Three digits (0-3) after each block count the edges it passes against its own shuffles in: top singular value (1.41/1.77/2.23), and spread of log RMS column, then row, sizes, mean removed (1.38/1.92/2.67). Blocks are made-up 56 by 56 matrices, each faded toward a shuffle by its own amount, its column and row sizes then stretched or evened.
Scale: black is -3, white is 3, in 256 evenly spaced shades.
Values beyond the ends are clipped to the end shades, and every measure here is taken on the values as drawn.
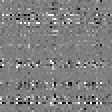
2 2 3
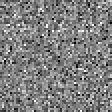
1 0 0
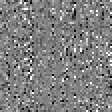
0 3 0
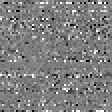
0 1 3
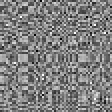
3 0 0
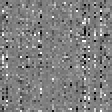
1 3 1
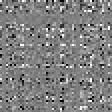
2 3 3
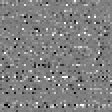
0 0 3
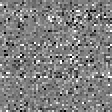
2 1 2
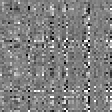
3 3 2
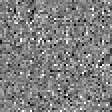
1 1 1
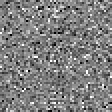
1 0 1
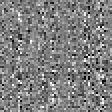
1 3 0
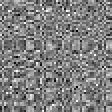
3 0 0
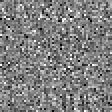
1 0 1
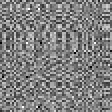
3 1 0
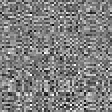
3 2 2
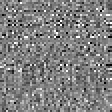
2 0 3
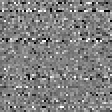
1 0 3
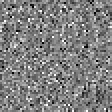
1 0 0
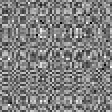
3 1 1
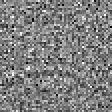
2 1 0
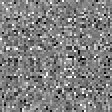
2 0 1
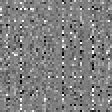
0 3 2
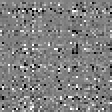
1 2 3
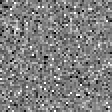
0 0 0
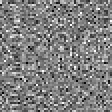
2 0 0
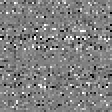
0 0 3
